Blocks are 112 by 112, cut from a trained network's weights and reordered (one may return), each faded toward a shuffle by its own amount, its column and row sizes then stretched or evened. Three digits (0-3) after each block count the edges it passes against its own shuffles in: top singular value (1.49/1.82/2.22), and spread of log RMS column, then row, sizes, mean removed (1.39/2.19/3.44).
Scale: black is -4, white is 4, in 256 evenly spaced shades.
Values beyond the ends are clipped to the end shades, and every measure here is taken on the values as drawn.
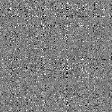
1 2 2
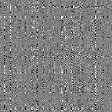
3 3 2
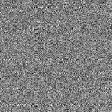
2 0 2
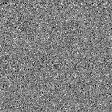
1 0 1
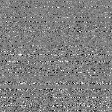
0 0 3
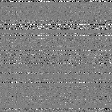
2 1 3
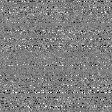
1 0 3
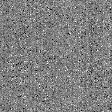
0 1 1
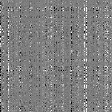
3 3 2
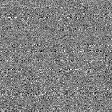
1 0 2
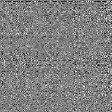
2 2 2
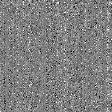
0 2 1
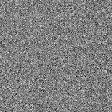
2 0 0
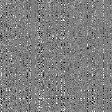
2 3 1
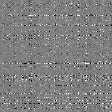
1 2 3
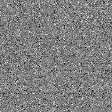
1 1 1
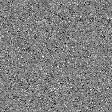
0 0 1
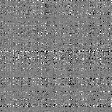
1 2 3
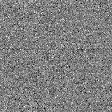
1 0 0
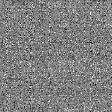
1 2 0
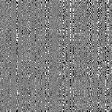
3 3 2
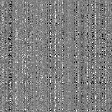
3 3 2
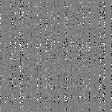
0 3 2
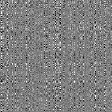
3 3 1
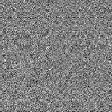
3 1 1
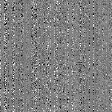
0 3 1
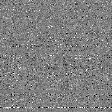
1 1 2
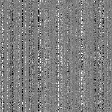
3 3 1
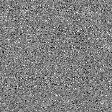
0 0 2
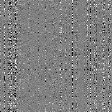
2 3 1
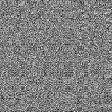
3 0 0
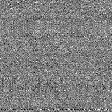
2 0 1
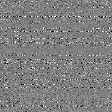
0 1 3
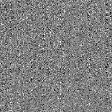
2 2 1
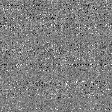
0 0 2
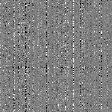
2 3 1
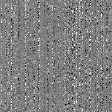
1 3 0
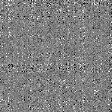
0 2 2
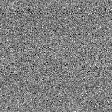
2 0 1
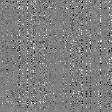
0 3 2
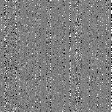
1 3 0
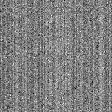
3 0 0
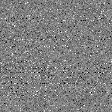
0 0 2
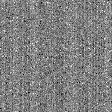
2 0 1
